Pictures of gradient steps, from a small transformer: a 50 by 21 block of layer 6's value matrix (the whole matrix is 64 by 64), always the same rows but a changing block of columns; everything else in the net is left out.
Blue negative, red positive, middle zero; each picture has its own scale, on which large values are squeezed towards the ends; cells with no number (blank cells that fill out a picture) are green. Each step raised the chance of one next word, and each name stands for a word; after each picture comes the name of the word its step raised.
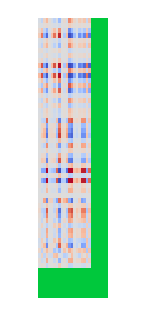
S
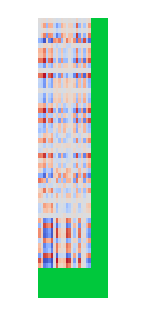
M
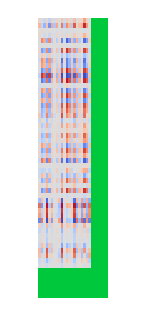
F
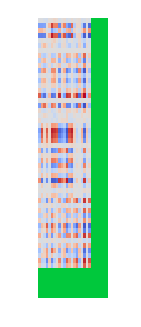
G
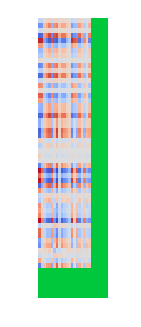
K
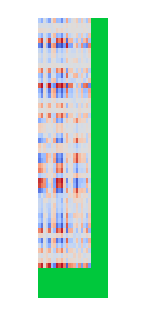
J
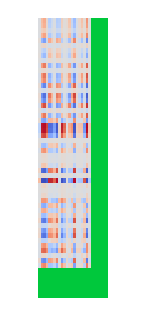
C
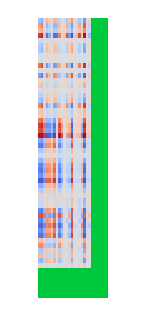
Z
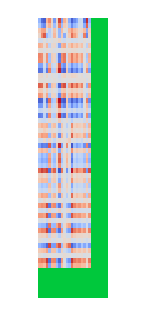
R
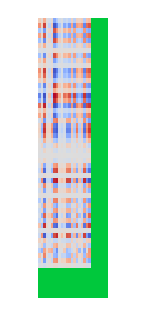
G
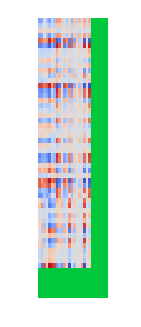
J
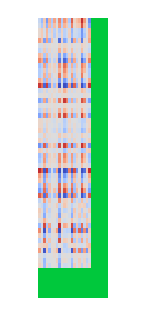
R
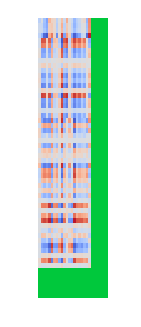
K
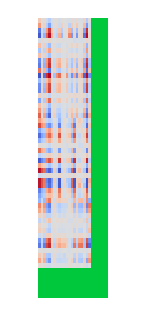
S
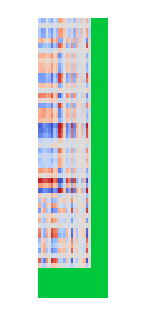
C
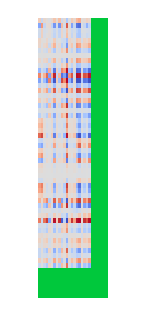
F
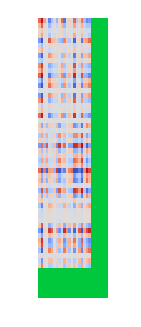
R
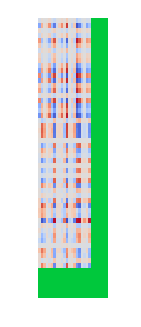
F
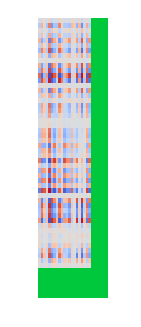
F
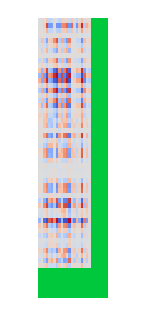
F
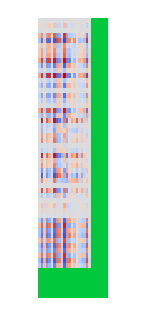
M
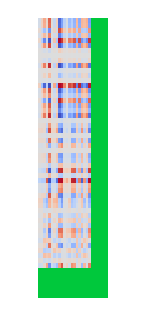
J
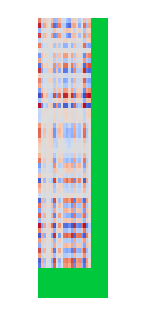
G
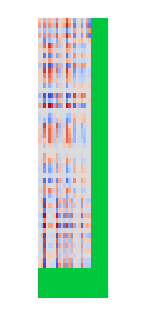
G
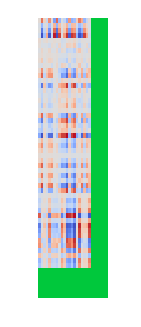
Z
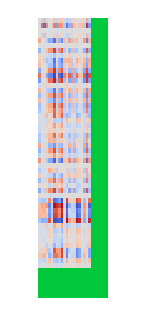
F
